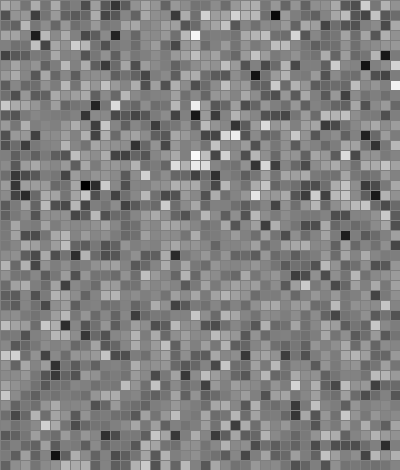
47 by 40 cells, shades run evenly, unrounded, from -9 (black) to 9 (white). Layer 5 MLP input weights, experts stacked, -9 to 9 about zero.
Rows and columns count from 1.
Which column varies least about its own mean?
13
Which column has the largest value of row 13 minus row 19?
9
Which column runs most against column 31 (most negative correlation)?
19
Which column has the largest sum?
23
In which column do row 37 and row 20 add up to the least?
38
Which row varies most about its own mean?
20
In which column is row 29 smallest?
7
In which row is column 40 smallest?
25
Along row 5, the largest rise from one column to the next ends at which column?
6
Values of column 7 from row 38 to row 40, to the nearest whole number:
-2 -1 0
